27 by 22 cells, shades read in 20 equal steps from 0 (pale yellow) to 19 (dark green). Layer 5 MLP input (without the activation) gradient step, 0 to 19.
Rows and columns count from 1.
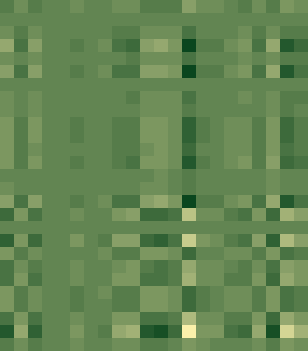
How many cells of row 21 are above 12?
7
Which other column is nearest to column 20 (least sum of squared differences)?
12
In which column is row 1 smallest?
14
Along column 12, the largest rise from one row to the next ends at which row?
17
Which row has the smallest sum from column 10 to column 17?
26
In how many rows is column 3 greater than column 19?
8
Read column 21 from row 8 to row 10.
13 13 15
